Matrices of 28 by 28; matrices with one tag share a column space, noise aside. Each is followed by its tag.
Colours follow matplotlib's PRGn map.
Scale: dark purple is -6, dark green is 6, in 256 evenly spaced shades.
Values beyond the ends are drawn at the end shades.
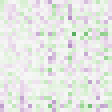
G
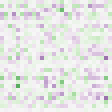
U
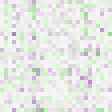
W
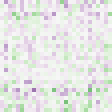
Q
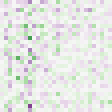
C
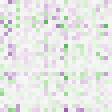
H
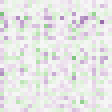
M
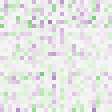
H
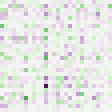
U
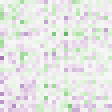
G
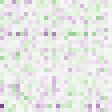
G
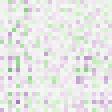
C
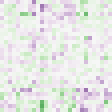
Q
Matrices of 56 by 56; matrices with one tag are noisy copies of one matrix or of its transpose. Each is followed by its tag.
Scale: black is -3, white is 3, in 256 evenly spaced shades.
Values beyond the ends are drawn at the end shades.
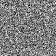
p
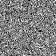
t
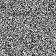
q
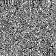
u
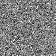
p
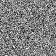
p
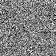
q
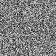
p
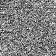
u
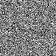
q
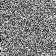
u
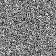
p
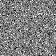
t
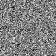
t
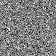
p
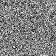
p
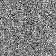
p
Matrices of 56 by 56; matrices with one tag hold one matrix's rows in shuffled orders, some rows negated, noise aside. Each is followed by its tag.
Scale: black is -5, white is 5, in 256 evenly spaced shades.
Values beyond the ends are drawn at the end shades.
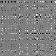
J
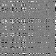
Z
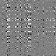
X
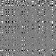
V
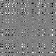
V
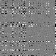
Z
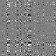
X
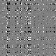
X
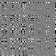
Z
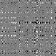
J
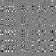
V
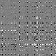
J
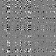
X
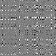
J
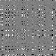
V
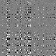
X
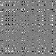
V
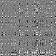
J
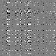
X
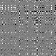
J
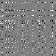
V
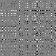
J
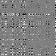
Z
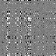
X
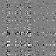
X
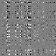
X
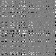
Z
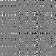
J
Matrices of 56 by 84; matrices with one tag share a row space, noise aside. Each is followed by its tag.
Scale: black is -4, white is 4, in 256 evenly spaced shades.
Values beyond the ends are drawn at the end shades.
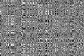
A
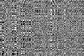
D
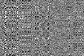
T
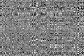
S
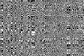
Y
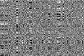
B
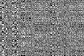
D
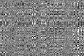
S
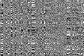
Y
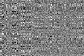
D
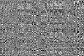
S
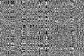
A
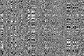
Y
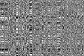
B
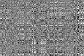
S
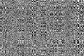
S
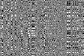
Y
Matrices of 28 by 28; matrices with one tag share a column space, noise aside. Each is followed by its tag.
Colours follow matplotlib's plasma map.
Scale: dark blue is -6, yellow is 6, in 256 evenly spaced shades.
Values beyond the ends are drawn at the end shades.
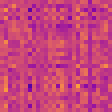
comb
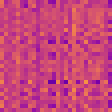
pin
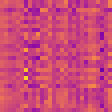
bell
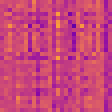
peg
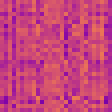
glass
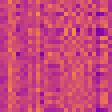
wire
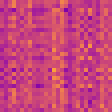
bell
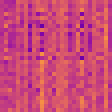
peg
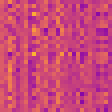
wire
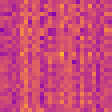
wire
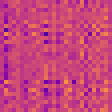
pin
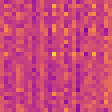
wire
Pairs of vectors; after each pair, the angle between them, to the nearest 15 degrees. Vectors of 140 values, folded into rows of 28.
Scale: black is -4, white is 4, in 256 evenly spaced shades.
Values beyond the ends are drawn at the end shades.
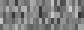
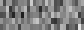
60 degrees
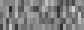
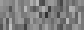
45 degrees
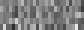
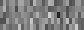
60 degrees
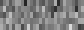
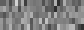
45 degrees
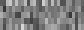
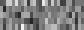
15 degrees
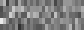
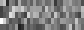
15 degrees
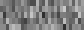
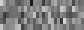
60 degrees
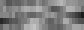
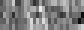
60 degrees
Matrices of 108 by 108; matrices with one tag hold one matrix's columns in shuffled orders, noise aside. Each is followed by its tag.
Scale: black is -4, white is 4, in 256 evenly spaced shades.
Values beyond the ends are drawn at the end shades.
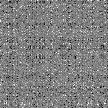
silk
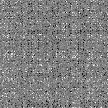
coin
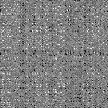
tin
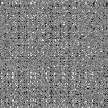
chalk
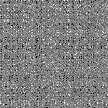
silk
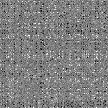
coin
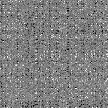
coin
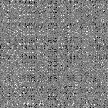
silk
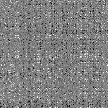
coin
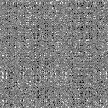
chalk
